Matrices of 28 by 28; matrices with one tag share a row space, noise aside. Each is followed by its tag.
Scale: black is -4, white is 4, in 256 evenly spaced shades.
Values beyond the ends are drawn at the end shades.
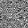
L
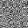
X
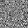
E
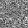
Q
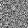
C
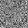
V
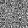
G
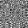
X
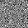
E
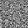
X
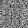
X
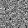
Q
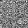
L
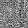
L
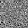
V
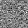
L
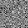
Q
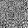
E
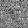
G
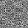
G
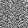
X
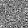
Q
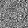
V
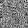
C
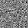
V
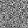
X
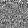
G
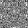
C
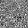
V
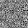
E
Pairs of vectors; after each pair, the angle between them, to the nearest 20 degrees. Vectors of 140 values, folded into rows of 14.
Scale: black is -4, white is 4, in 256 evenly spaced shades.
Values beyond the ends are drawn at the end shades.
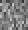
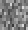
120 degrees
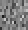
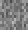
100 degrees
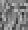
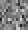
60 degrees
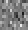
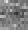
60 degrees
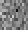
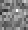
140 degrees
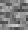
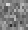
120 degrees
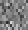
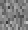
40 degrees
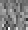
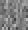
140 degrees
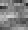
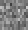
100 degrees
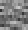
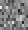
80 degrees
